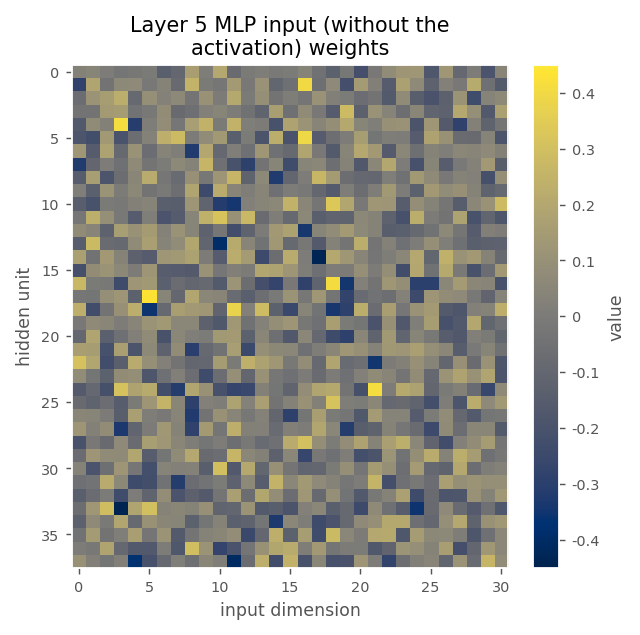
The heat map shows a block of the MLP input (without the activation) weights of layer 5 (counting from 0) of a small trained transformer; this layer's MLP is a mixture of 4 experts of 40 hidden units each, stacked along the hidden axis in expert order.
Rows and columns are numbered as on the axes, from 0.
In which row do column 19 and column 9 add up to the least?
16
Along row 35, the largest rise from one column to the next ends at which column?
18
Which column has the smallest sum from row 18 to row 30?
2
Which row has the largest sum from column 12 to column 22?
10
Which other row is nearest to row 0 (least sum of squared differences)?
9
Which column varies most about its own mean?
11
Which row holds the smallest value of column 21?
22
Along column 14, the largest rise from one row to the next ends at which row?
35
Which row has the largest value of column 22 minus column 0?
7
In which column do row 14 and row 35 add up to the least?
17
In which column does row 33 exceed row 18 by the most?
5
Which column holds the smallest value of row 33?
3
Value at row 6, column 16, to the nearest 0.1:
0.2
